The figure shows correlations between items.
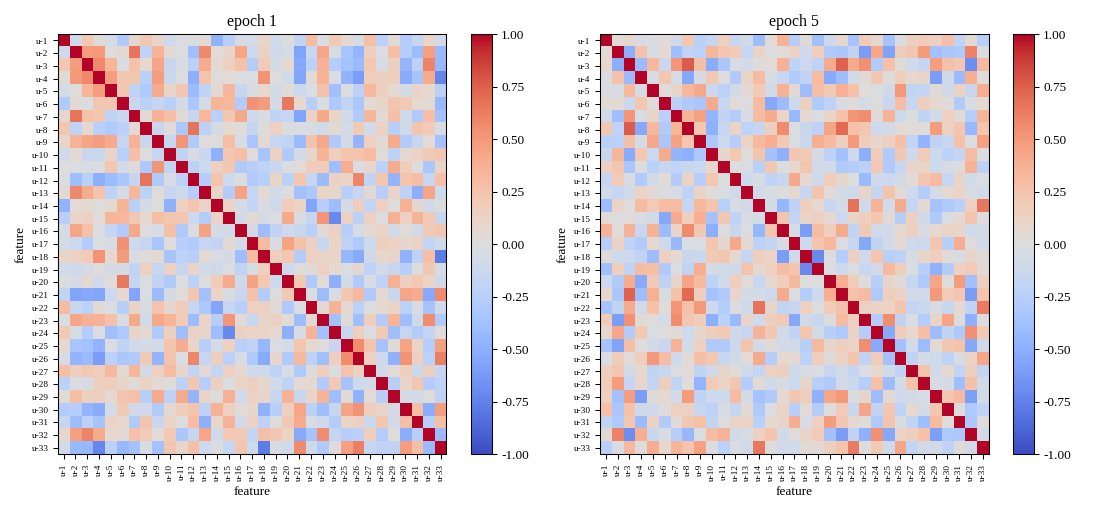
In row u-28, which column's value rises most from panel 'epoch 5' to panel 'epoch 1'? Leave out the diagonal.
u-31
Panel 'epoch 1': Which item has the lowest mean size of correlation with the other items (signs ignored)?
u-19
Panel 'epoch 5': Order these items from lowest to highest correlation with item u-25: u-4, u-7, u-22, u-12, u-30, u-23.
u-12, u-4, u-22, u-30, u-7, u-23
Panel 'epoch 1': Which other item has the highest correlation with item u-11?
u-9
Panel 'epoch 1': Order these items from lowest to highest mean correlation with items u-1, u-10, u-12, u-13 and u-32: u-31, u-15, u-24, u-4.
u-31, u-15, u-4, u-24
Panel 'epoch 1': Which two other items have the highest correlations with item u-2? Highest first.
u-7, u-13
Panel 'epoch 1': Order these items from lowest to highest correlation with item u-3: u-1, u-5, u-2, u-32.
u-1, u-5, u-2, u-32
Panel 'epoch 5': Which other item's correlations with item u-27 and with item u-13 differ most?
u-28
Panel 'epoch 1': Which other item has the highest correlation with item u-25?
u-26
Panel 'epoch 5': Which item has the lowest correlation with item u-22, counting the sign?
u-1
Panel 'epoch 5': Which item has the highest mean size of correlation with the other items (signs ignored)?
u-3
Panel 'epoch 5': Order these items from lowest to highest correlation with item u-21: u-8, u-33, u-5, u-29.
u-33, u-5, u-29, u-8
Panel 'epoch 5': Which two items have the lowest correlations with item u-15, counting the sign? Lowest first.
u-6, u-10
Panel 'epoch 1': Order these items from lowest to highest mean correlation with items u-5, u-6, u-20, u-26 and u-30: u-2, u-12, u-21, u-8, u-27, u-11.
u-2, u-8, u-12, u-11, u-27, u-21
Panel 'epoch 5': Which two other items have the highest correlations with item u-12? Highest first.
u-17, u-29
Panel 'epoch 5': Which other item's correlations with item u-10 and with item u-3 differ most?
u-8
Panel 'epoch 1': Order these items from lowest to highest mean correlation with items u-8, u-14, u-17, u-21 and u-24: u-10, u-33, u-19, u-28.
u-10, u-19, u-33, u-28
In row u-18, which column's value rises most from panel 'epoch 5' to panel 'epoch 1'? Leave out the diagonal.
u-19
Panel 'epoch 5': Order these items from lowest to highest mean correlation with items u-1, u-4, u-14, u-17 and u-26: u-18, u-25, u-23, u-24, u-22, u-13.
u-25, u-23, u-18, u-13, u-22, u-24
